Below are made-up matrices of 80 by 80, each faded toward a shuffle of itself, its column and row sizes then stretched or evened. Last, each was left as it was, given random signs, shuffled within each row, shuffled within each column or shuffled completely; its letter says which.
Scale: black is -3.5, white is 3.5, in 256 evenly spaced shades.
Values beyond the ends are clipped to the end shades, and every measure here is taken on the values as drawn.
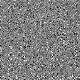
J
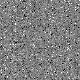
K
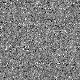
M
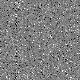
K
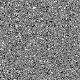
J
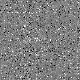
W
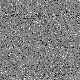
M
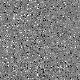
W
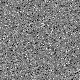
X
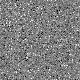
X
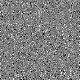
J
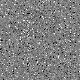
K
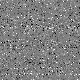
M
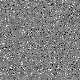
M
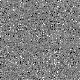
J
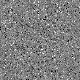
K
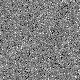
X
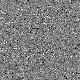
M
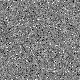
X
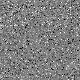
M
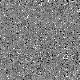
W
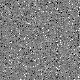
K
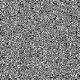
J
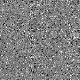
J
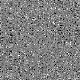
J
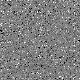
W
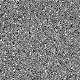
K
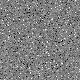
X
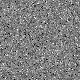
X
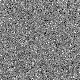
X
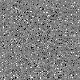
J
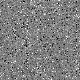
K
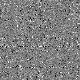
W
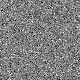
X
